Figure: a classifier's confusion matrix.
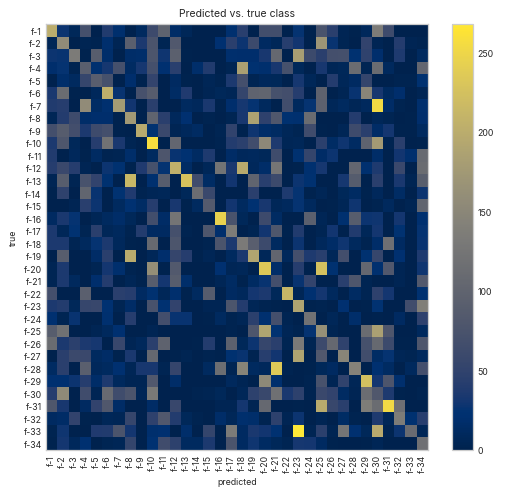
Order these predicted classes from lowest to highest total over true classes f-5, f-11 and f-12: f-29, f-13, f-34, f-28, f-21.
f-13, f-29, f-28, f-21, f-34
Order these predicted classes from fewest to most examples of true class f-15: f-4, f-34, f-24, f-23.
f-24, f-23, f-4, f-34
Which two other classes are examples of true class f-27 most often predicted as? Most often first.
f-23, f-10
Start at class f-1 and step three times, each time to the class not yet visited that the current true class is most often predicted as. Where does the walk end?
f-25
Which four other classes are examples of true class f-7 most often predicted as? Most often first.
f-30, f-4, f-25, f-22
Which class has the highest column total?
f-10
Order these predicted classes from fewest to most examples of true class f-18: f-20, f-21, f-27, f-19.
f-21, f-27, f-20, f-19
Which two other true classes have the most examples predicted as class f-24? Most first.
f-8, f-16
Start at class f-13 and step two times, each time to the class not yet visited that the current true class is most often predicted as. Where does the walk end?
f-19
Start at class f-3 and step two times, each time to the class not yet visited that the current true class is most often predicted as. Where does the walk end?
f-34
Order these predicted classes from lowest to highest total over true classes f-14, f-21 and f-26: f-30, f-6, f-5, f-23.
f-6, f-5, f-30, f-23
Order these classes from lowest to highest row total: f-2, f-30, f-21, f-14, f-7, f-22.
f-14, f-21, f-22, f-2, f-7, f-30
